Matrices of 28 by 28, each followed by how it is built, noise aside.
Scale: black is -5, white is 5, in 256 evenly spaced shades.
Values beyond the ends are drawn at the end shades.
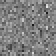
uneven columns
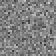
noise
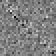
banded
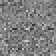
uneven rows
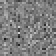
low rank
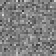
noise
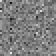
uneven columns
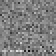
uneven rows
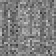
blocks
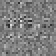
low rank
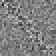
banded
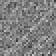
Hankel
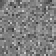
noise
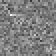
banded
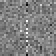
uneven columns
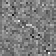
banded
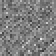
Hankel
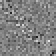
banded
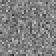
noise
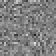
low rank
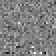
uneven rows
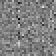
uneven columns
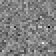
uneven rows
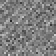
Hankel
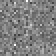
uneven columns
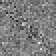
banded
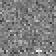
uneven rows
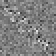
banded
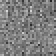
low rank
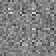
low rank
